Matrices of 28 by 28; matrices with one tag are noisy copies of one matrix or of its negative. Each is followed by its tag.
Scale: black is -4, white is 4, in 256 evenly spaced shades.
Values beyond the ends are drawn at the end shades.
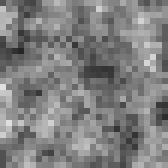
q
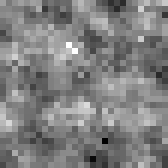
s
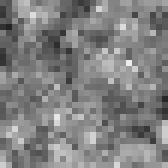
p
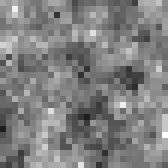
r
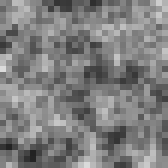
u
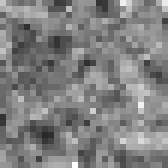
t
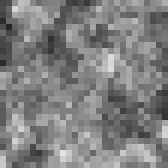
p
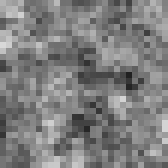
r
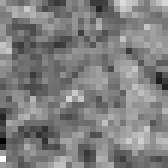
t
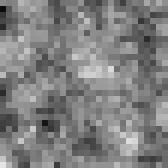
q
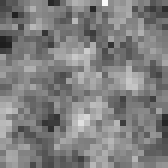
r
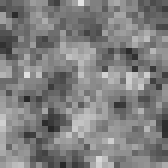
r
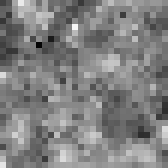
p
